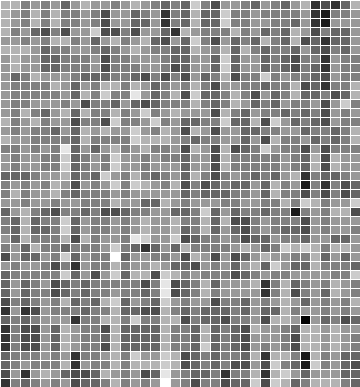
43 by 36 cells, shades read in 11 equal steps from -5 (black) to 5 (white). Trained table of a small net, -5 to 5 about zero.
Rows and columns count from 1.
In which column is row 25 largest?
7
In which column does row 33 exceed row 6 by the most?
17
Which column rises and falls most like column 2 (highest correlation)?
25
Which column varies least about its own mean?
13
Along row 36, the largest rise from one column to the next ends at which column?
32
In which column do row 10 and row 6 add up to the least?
33
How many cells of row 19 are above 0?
19
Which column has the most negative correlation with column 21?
6
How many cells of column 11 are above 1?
7
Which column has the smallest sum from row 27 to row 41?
1
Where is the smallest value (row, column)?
36, 31
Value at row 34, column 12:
3
